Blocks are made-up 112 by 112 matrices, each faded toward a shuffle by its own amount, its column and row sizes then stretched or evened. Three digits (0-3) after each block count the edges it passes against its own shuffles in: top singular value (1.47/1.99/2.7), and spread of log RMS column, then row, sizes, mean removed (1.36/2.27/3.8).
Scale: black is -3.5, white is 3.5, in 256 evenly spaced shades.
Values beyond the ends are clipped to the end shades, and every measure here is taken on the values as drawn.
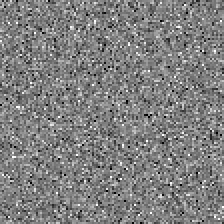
0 0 0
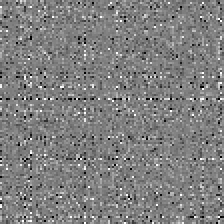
2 2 2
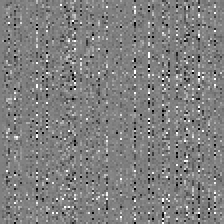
0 3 1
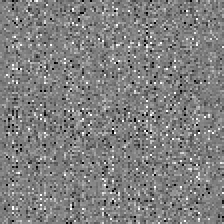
1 2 1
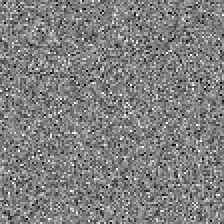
1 0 0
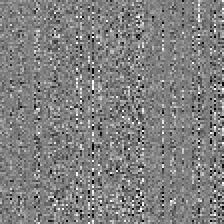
0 3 1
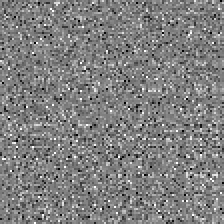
2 0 1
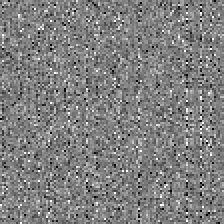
2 2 0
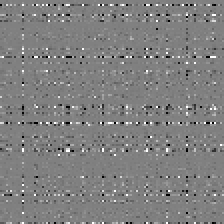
3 2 3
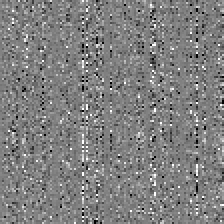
2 3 0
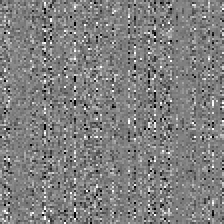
0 3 1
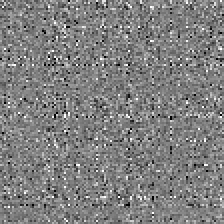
0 2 2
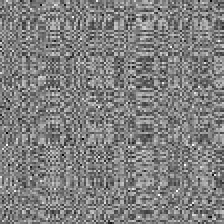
3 1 1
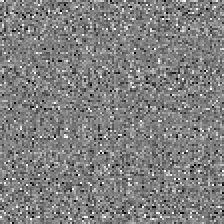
1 0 2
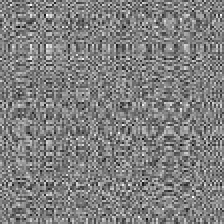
3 2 2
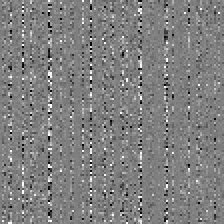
1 3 0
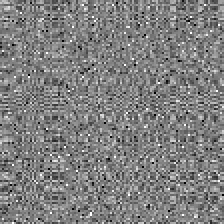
3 0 1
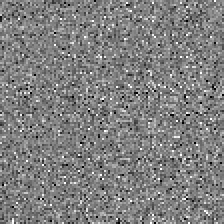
1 1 1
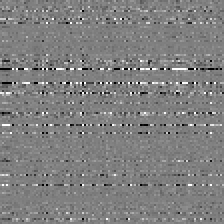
3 1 3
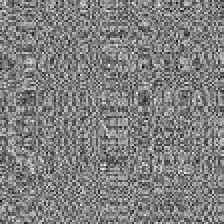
3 0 0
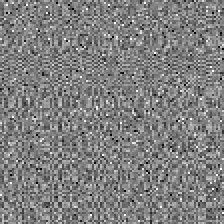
3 0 0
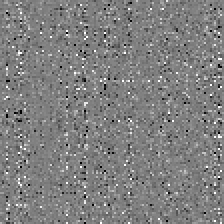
0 2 1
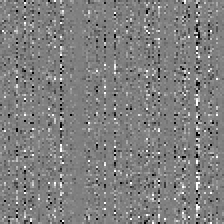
1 3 1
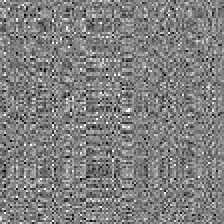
3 2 1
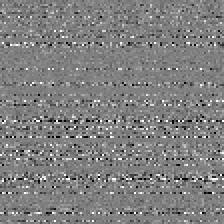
1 0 3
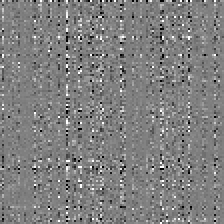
2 3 2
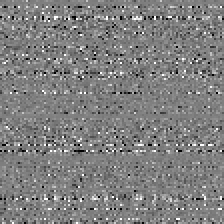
2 1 3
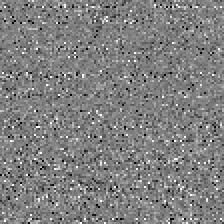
0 0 2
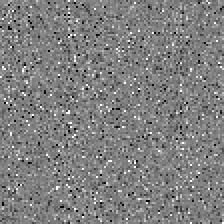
1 1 0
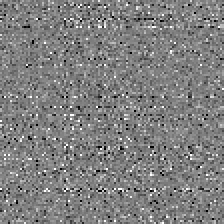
2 1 2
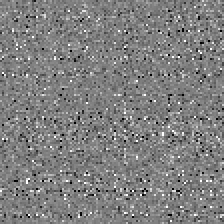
0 1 2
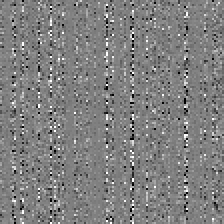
1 3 0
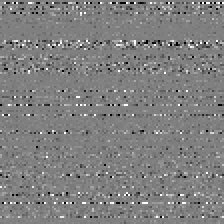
1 0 3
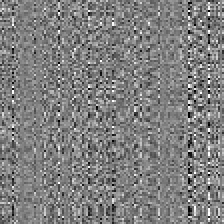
3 3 0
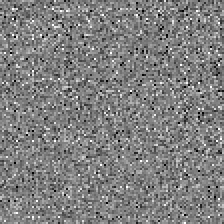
1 1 1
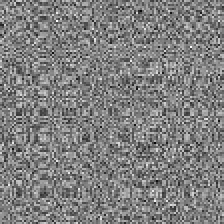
3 1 0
